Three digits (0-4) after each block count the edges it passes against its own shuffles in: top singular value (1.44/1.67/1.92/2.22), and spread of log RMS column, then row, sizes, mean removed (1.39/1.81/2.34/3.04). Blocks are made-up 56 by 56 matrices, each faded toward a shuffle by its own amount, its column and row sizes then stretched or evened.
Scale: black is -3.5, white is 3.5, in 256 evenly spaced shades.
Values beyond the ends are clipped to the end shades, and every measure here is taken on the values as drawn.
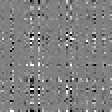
4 4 3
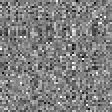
4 1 1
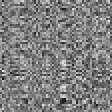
4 2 1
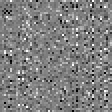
3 3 0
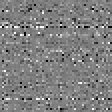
4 1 3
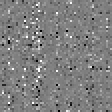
0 3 1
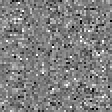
1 1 0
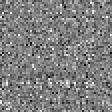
2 1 2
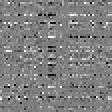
4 2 4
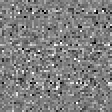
0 0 3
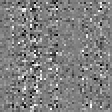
1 4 2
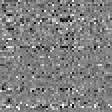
3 1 4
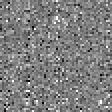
1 2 0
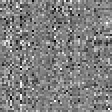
3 3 0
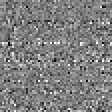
2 1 3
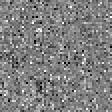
1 1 1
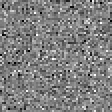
0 0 2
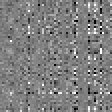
4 4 2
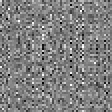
4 4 0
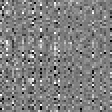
4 4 0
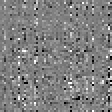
0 4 2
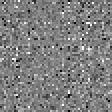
1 2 2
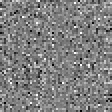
1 3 0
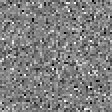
1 0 0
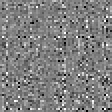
3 3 2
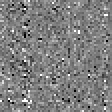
1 3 0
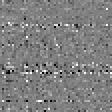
1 2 3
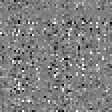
1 3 2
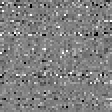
1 0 3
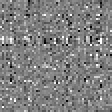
3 3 2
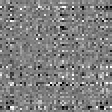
3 3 4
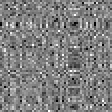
4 1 2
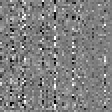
3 4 0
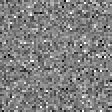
0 0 2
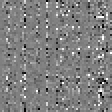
1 4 1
